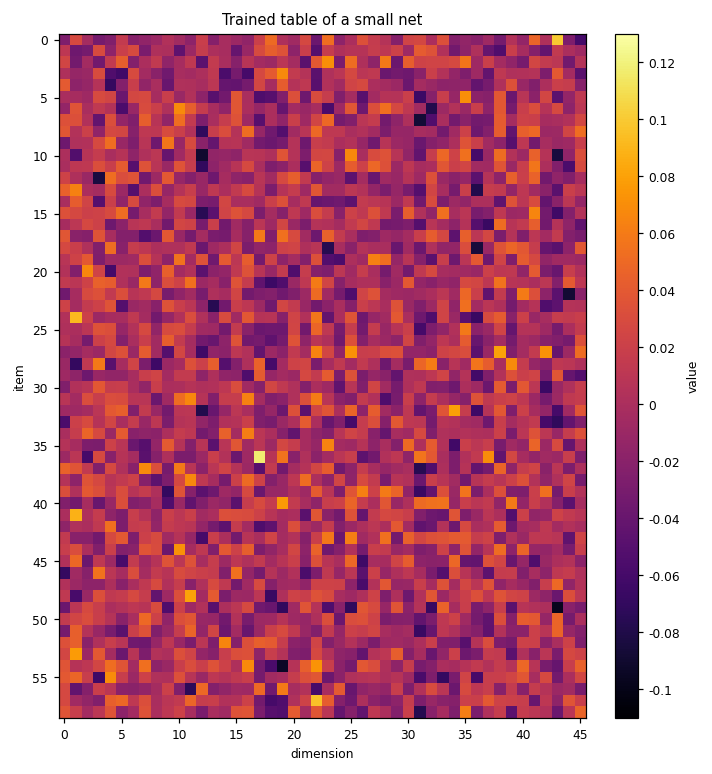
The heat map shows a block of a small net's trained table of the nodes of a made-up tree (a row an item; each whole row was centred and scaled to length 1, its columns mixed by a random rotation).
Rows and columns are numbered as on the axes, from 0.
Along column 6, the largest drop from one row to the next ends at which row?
13
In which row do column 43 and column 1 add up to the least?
10
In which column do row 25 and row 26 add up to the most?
35
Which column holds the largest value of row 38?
11
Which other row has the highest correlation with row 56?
17
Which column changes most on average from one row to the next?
22
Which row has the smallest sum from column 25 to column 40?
7
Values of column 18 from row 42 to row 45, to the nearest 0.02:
-0.04 0.02 -0.02 0
